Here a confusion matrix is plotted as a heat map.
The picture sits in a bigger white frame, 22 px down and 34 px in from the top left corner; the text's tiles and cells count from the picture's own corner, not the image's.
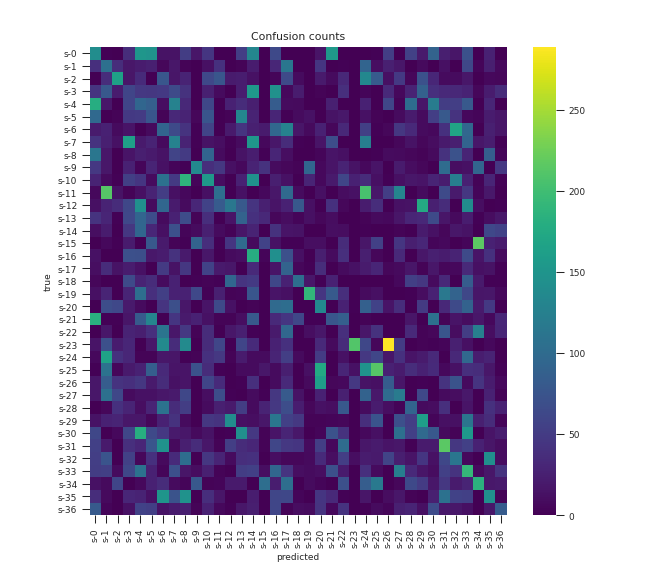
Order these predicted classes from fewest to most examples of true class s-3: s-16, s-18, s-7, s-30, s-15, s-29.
s-15, s-18, s-30, s-7, s-29, s-16
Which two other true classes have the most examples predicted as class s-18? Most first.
s-12, s-21
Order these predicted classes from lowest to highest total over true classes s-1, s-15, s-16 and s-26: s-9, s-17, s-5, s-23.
s-23, s-9, s-5, s-17
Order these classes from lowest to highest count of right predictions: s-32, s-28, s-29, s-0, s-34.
s-28, s-32, s-0, s-29, s-34
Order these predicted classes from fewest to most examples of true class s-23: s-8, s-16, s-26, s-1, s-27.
s-16, s-27, s-1, s-8, s-26
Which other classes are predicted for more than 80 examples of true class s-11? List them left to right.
s-1, s-17, s-24, s-27
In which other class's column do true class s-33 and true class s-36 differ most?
s-27
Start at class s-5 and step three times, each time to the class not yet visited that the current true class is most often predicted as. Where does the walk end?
s-0
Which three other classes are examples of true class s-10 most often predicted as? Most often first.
s-8, s-14, s-32
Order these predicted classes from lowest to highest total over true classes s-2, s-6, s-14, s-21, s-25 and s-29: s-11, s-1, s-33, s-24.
s-11, s-1, s-33, s-24
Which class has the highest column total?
s-33
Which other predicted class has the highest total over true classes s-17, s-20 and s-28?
s-6
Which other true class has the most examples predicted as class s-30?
s-4
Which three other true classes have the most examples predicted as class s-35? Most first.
s-32, s-8, s-14
